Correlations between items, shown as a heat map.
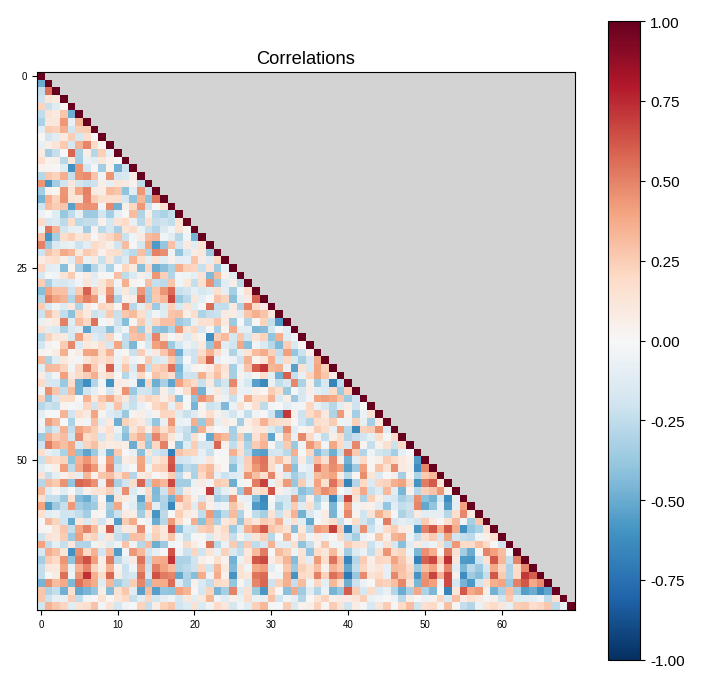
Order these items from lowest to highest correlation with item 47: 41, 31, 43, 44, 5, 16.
41, 43, 31, 44, 16, 5
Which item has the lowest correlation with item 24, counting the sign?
43
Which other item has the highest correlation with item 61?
22
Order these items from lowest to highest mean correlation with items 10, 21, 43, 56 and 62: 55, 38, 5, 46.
38, 5, 55, 46
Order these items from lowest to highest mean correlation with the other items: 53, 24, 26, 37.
26, 24, 37, 53
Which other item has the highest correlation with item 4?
10
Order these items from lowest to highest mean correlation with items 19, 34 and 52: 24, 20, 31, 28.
20, 24, 28, 31
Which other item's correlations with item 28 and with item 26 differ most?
17
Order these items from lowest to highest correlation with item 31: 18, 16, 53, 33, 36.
36, 16, 33, 53, 18
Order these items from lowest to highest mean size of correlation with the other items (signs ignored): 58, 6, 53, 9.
58, 9, 6, 53
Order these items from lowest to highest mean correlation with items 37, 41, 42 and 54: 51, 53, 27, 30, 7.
53, 7, 51, 27, 30
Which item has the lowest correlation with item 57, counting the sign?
15
